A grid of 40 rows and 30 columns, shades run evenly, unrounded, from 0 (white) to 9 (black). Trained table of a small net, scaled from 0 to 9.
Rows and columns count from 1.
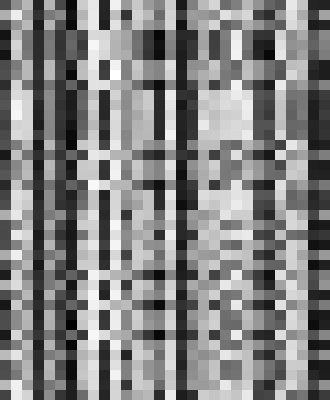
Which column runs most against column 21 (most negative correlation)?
28
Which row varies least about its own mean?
26
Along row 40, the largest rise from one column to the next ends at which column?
17
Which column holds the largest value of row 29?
7
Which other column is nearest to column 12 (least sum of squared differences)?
5
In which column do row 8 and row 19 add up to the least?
9
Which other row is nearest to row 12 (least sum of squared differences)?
40
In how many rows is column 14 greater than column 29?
9
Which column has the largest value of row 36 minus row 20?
12
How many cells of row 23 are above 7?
6
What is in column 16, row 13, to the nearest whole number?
1
